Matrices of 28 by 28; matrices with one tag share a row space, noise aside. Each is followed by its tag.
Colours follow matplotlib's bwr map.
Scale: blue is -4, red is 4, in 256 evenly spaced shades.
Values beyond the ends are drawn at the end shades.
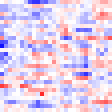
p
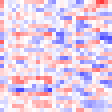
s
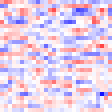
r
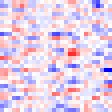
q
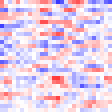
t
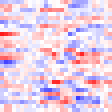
t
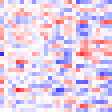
s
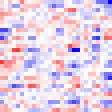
q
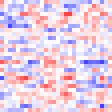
r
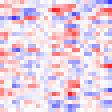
q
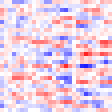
s
